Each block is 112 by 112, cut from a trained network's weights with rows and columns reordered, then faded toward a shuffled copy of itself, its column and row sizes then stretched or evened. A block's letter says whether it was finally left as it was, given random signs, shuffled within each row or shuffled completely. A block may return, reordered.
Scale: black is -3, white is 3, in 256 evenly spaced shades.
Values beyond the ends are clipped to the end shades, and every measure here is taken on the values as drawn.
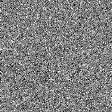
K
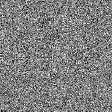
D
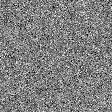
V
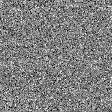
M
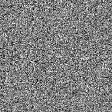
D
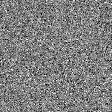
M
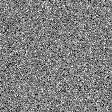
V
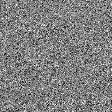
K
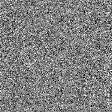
K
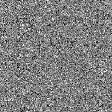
D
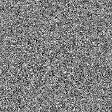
K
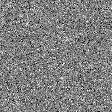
M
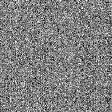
D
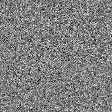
M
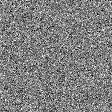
V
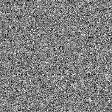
K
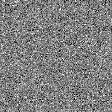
D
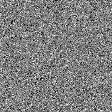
M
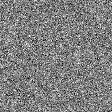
M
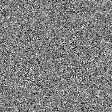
K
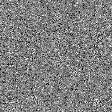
K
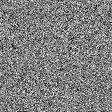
M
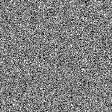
K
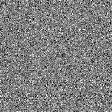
D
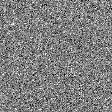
K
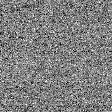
M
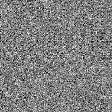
D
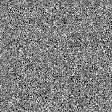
D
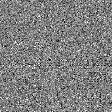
D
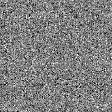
D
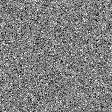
V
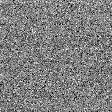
M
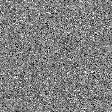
K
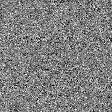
M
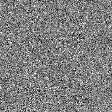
K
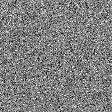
M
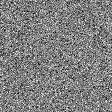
V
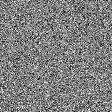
M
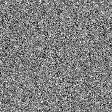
M
